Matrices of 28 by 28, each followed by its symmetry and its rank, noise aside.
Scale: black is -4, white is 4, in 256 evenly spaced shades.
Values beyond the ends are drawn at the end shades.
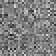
antisymmetric, rank six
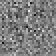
no symmetry, rank eight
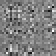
antisymmetric, rank four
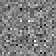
no symmetry, rank six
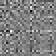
antisymmetric, rank four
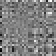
antisymmetric, rank four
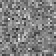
no symmetry, rank eight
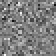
antisymmetric, rank eight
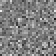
symmetric, rank six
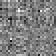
antisymmetric, rank four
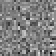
antisymmetric, rank four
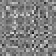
symmetric, rank four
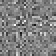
no symmetry, rank four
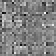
no symmetry, rank four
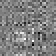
no symmetry, rank four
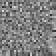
antisymmetric, rank eight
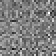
no symmetry, rank four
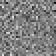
antisymmetric, rank six
